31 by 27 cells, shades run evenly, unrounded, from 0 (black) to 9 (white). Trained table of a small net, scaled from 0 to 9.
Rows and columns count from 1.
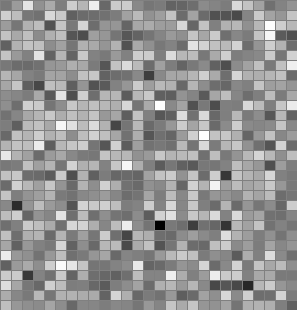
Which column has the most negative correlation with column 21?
24
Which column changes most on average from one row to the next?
20
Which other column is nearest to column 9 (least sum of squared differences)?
3
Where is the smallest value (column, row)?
15, 23
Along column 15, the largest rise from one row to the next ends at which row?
11
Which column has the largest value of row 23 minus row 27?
12
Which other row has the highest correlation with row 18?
22
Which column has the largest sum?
6
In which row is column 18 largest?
5
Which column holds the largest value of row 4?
25
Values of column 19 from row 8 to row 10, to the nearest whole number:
7 5 3
